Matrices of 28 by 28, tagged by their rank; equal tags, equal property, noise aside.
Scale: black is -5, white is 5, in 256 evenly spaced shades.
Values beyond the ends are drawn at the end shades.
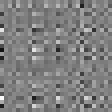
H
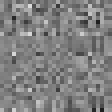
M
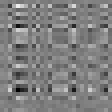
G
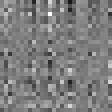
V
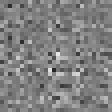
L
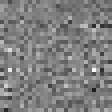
L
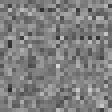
L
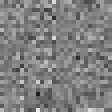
L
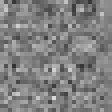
M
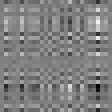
G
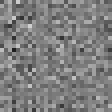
L
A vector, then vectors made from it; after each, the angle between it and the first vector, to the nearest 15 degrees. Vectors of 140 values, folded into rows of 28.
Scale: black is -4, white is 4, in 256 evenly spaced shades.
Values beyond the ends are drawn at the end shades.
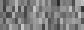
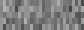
120 degrees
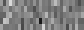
120 degrees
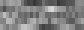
75 degrees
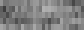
60 degrees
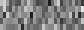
135 degrees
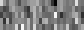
75 degrees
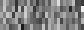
165 degrees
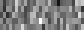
30 degrees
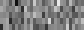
105 degrees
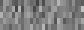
135 degrees
